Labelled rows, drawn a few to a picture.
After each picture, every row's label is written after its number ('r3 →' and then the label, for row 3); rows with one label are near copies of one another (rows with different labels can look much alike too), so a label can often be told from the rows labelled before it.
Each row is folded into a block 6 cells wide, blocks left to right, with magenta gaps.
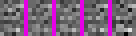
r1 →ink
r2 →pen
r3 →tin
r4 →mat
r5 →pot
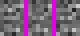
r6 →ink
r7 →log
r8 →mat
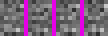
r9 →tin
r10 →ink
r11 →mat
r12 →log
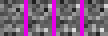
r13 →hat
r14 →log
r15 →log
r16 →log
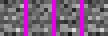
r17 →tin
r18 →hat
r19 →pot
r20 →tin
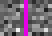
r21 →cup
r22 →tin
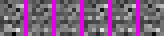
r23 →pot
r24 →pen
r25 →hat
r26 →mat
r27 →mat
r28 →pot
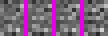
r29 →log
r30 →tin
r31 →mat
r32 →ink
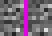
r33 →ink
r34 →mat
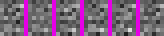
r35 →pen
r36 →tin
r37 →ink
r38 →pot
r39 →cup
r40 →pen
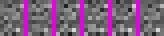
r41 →cup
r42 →ink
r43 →cup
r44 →tin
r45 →log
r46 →cup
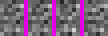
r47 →pen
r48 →pen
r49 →log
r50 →ink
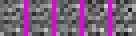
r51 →ink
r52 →ink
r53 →pen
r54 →log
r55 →hat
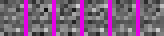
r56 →tin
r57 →hat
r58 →pen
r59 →ink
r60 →log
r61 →log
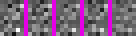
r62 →cup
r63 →pen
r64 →cup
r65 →log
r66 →tin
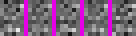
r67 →log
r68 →pen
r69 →pot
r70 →log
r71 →pen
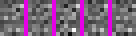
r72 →mat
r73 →pen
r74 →cup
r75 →log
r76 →tin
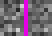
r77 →log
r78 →hat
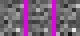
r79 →cup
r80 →ink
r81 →cup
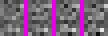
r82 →log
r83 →ink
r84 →pot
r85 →cup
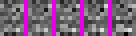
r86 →hat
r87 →log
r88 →tin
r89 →log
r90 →pot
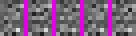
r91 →cup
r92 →ink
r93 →tin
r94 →cup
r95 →hat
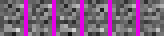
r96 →pot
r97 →pen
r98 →pot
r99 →hat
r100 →pen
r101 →ink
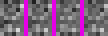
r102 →log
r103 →log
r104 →tin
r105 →log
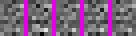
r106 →pen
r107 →pot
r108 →cup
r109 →hat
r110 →ink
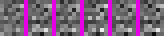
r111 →pen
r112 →pot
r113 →hat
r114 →mat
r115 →pot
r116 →pot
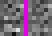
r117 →pot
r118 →pen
